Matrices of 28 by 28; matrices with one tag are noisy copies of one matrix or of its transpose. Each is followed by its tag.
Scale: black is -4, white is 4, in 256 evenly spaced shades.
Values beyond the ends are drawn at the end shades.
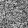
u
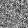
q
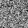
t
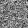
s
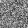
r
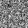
t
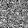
t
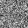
r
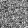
t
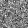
r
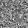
q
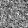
t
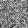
t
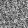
q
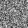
q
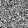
t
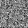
t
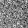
u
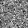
s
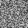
t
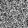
q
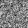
s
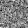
q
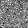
s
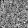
s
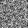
s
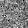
u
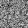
t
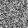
q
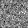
s
